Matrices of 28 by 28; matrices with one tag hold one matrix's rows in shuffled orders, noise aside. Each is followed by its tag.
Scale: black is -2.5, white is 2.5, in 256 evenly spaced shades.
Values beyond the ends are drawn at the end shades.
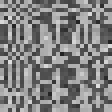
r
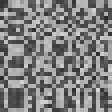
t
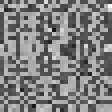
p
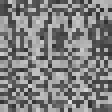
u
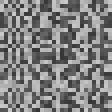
r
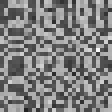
t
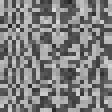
r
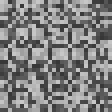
u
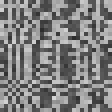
r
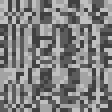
r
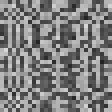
r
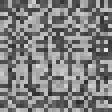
u
